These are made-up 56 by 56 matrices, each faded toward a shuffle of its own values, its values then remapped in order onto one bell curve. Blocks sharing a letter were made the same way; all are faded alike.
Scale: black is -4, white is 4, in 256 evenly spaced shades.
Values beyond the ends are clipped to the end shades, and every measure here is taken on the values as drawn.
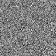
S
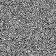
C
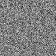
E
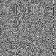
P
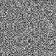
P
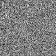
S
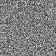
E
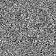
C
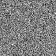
E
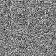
S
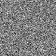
E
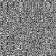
P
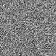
S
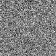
S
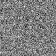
E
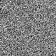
E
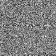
C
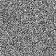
E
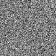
S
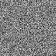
S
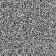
E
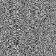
P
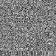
P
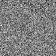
E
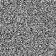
E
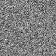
S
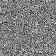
C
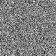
S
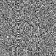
P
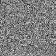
S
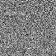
S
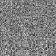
P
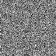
E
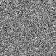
S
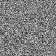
S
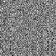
P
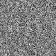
S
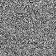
C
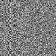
P
